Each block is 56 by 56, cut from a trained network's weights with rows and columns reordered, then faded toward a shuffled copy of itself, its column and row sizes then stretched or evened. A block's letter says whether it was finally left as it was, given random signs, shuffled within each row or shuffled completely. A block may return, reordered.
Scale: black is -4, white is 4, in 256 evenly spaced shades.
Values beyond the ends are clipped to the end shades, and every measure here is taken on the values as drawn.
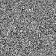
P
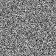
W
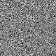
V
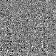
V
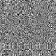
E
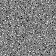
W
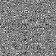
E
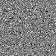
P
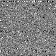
P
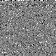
P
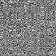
E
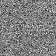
P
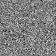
P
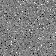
W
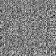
E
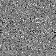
P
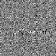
E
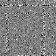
V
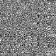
E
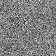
W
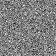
W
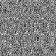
E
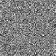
E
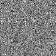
V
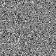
V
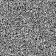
W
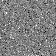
W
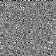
E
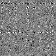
V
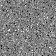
W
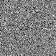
P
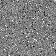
W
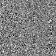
V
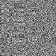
E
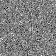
W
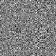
E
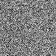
P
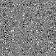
V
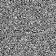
P
